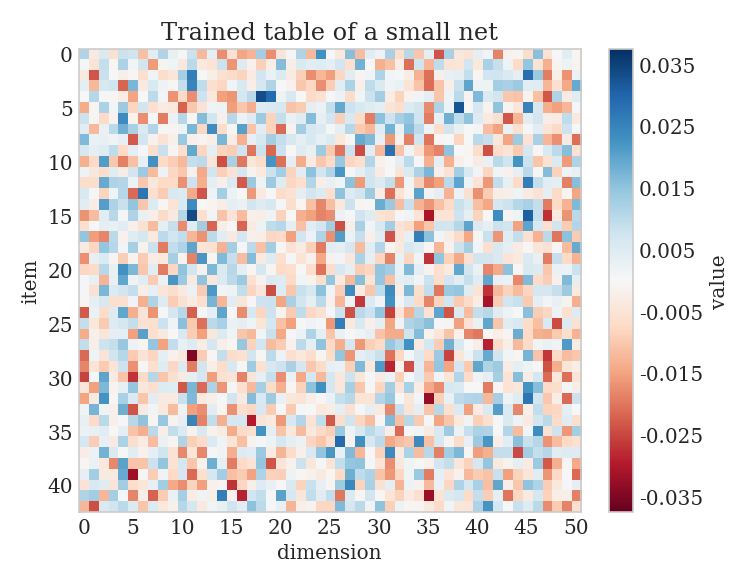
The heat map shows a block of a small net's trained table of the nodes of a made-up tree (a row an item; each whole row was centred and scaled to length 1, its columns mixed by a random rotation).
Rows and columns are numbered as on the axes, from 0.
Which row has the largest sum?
21
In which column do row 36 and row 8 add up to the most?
28
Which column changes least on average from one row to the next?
3
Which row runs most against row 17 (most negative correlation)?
16
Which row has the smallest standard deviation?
11
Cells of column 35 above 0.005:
7
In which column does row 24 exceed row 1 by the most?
30
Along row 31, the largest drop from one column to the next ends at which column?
12
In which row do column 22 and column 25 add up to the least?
15
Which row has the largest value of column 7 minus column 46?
10
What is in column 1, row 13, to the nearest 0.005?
0
